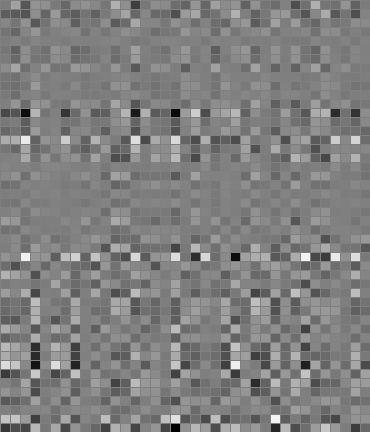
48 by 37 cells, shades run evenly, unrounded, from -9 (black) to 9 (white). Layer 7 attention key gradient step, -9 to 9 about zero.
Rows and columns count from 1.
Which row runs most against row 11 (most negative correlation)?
8
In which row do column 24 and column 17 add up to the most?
41
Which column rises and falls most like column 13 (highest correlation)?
20
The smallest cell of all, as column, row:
18, 48
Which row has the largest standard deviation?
29
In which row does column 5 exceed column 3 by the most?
13
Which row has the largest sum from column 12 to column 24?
34
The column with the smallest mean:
22
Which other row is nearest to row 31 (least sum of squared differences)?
44
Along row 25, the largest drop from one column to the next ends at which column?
30
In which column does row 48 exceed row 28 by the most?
24
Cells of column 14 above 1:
14
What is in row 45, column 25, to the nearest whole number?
0
